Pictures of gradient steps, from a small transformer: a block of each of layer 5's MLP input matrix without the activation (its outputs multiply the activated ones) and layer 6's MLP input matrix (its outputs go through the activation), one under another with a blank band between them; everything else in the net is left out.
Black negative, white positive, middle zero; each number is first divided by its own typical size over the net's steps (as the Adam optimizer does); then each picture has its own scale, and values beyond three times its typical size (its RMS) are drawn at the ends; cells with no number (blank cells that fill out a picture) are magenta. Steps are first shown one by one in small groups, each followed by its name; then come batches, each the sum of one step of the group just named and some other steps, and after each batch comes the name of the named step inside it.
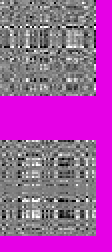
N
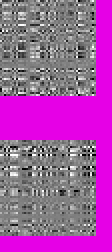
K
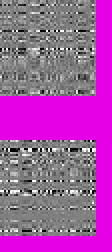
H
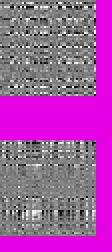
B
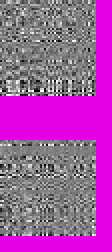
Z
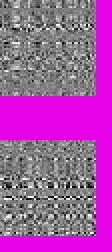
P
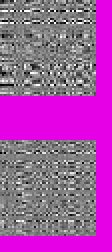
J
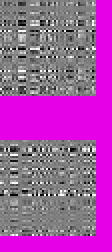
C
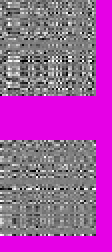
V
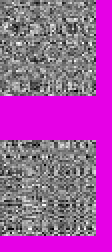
Z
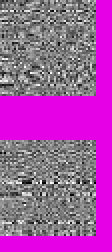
J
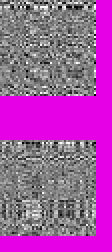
B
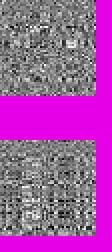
N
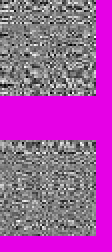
J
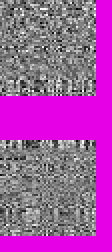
Z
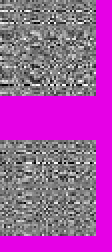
J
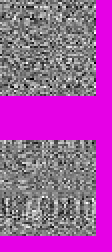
B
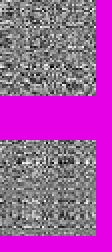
N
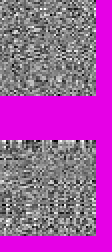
H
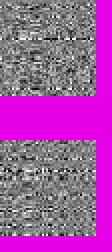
C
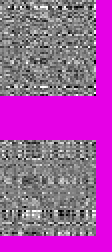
B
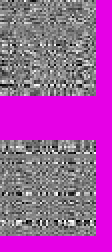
J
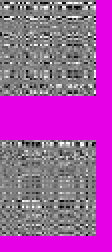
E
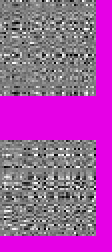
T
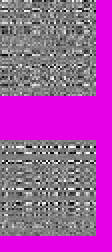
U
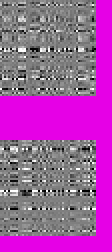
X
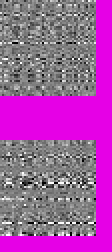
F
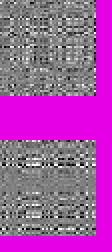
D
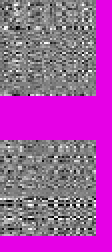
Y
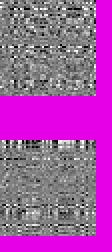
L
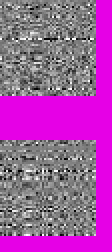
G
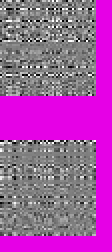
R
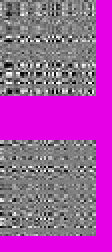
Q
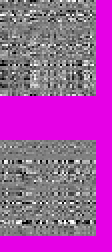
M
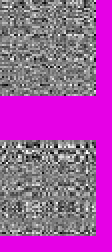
U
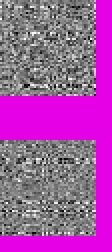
G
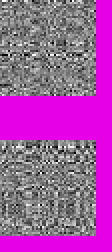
U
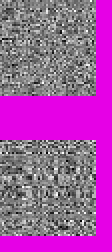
R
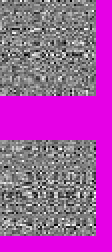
T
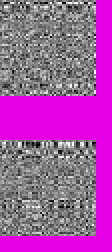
E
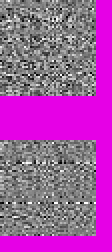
R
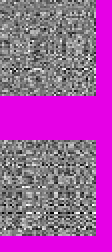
D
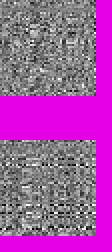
D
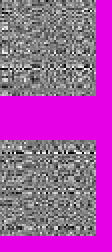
Y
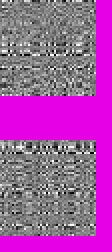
U
